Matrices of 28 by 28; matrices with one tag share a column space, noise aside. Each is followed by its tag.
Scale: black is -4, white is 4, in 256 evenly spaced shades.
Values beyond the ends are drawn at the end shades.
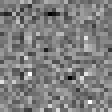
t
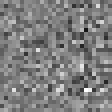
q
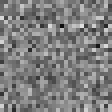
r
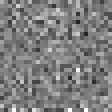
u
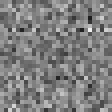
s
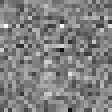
r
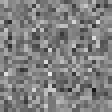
q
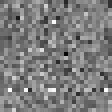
q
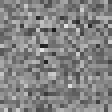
r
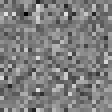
t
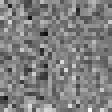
u
